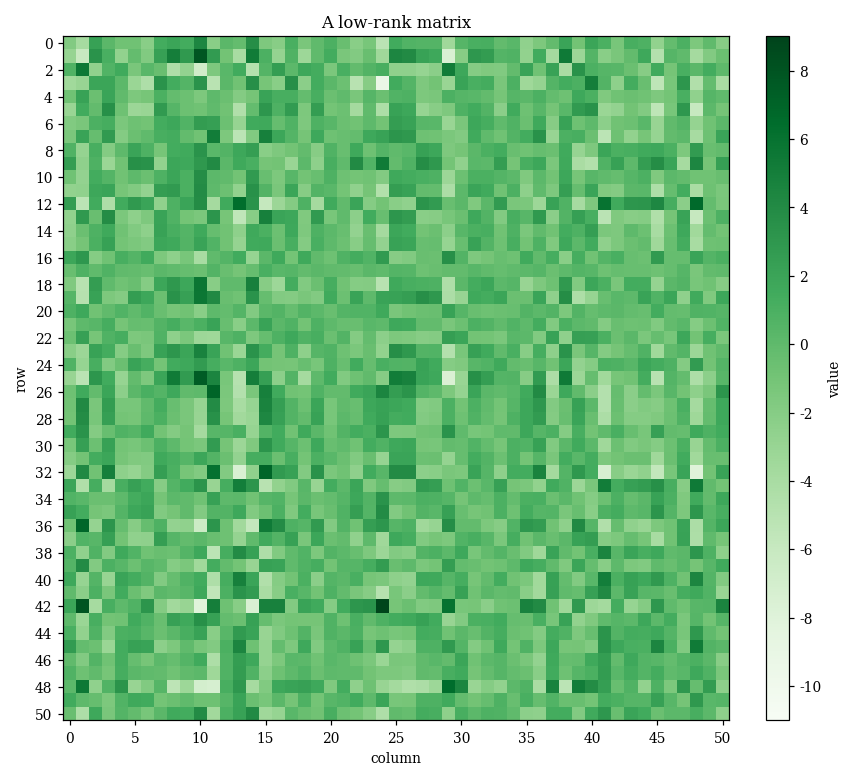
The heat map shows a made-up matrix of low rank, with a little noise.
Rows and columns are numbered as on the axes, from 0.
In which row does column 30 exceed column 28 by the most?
48
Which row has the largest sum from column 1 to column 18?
25
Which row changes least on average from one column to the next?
17
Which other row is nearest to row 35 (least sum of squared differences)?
49
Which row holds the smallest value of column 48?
32
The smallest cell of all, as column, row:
24, 3
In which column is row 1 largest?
10
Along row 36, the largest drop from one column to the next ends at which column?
2
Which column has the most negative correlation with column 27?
39
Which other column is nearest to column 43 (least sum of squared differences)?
12
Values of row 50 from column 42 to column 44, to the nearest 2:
0 2 2
